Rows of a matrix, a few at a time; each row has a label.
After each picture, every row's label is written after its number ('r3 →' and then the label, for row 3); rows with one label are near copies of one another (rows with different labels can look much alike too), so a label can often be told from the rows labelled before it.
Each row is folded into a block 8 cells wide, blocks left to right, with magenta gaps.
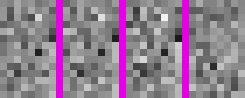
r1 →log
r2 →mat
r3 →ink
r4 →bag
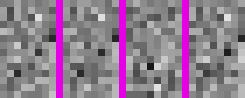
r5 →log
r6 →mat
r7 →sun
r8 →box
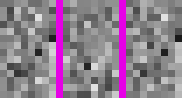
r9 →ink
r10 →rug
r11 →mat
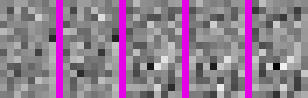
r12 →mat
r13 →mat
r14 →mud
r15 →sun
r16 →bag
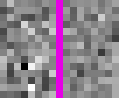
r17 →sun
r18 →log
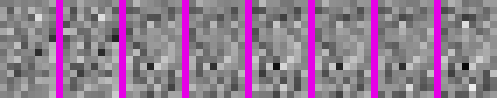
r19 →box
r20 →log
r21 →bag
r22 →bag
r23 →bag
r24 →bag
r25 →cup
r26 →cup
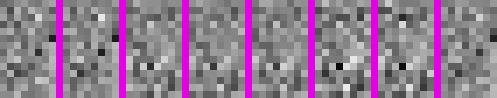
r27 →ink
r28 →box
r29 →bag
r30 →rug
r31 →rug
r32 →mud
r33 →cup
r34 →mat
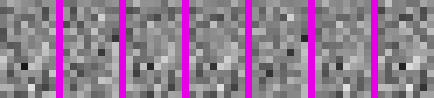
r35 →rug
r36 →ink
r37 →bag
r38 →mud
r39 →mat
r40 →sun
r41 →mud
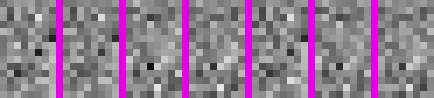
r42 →log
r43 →ink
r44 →cup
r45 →mud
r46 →ink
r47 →cup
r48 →mud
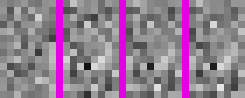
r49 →ink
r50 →bag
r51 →rug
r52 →rug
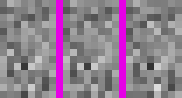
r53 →bag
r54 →bag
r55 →sun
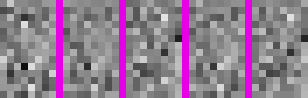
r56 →cup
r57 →rug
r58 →ink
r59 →mud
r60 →box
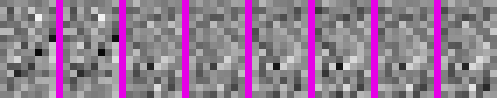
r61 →box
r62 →box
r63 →sun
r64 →mud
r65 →bag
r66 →bag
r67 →mud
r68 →mud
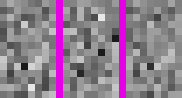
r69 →rug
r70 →mat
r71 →bag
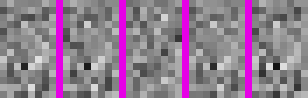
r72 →mud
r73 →rug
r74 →ink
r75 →sun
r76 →bag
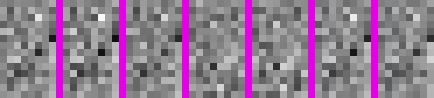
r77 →box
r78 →box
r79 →log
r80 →mud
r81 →rug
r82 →box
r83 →box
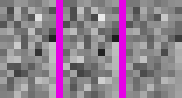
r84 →ink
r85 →ink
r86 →ink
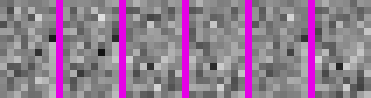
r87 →ink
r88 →box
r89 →cup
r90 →rug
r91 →ink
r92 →rug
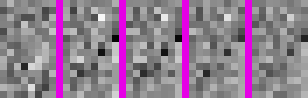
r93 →mud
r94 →box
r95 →box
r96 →log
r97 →ink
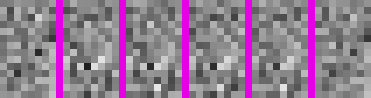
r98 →log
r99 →bag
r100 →rug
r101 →mud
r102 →mud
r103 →log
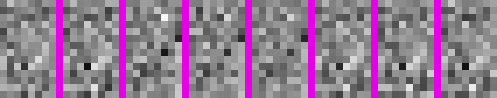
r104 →bag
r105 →mud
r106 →box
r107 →log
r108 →mat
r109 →mud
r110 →rug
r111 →cup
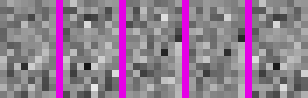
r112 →bag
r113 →cup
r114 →ink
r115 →mat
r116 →cup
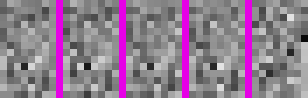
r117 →bag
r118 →bag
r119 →rug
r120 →rug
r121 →ink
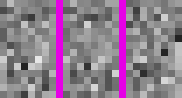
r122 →bag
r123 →cup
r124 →ink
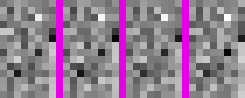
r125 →mat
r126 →mat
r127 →mat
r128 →box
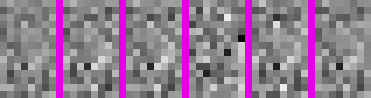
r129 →rug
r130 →mud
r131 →mud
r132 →mat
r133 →cup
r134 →bag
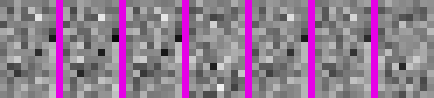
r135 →mat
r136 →mat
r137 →box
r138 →cup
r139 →mat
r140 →ink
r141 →bag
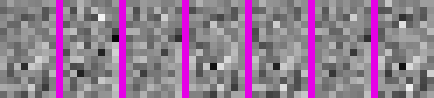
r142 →mud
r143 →mat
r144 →log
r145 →bag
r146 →rug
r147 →log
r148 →cup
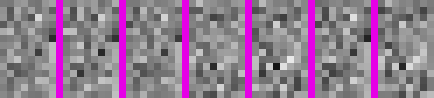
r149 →ink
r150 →log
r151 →ink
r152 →cup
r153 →bag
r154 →ink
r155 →bag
